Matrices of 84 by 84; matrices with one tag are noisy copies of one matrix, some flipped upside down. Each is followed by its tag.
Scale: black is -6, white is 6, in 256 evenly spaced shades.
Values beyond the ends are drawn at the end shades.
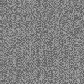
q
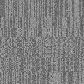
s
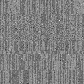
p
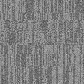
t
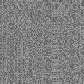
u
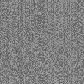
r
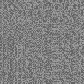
u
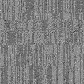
t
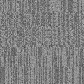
s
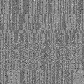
p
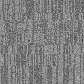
t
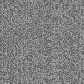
u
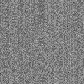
r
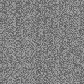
q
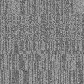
p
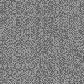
q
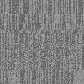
p
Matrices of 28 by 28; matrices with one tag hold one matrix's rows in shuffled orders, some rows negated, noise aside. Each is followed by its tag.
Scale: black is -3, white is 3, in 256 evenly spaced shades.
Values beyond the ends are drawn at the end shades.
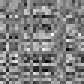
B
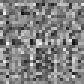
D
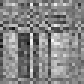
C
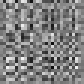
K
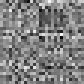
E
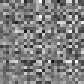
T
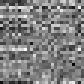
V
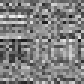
V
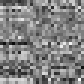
V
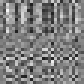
K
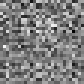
D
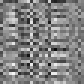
C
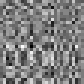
K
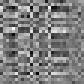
C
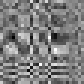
C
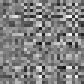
T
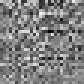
E
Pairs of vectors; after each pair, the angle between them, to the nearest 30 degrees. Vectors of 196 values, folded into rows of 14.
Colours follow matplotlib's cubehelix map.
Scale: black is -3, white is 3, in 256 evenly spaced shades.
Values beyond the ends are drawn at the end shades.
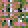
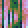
90 degrees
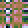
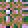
30 degrees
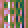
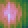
60 degrees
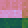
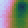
90 degrees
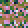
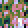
120 degrees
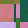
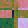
120 degrees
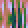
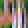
150 degrees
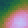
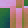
90 degrees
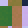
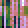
90 degrees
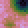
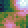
150 degrees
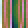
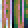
30 degrees
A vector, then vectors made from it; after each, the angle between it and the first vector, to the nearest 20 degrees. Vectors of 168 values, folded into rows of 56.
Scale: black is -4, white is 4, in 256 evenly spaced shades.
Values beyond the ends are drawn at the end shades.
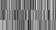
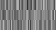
60 degrees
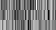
20 degrees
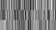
20 degrees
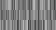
80 degrees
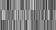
140 degrees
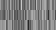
40 degrees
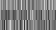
80 degrees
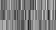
20 degrees
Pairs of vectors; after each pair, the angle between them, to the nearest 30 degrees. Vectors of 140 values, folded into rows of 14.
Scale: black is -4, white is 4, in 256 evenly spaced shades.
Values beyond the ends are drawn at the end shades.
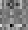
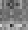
30 degrees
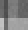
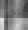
30 degrees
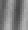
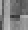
60 degrees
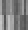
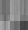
60 degrees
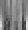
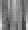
30 degrees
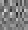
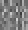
30 degrees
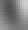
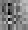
60 degrees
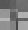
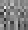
120 degrees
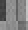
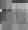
60 degrees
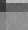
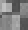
120 degrees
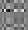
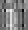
120 degrees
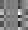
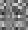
120 degrees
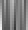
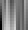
150 degrees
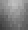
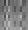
120 degrees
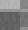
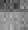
150 degrees
